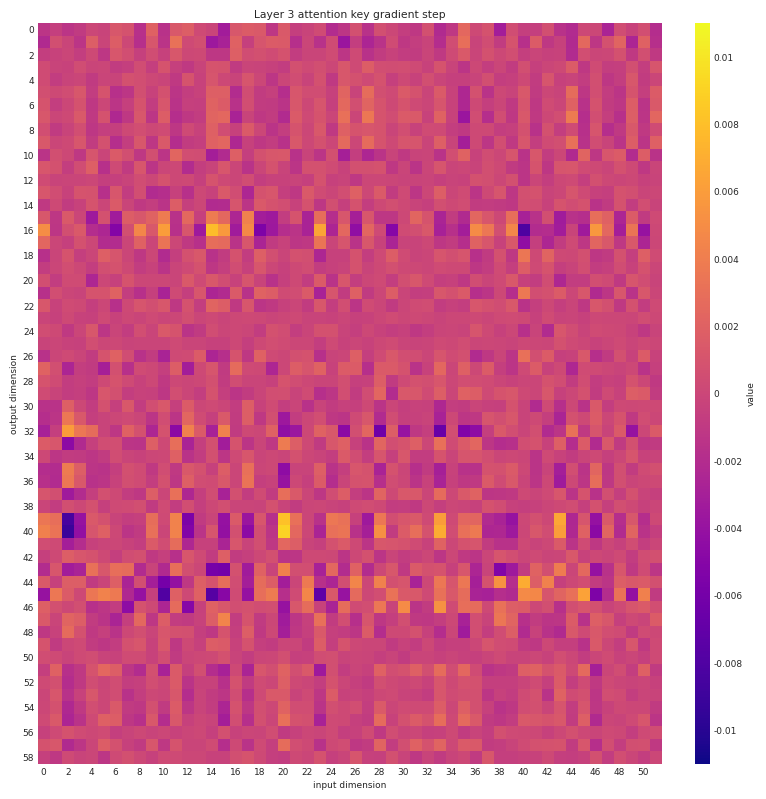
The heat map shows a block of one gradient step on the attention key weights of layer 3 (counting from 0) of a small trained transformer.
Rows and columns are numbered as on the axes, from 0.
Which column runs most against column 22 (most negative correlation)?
10
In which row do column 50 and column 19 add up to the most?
45
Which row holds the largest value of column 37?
16
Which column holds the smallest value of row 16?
40
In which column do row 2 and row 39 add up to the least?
2
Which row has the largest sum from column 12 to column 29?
44
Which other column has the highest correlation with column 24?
43
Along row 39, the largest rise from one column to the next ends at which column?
20
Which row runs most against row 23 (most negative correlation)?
11
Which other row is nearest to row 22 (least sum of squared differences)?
49
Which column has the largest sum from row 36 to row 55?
33
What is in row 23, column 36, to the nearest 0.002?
0
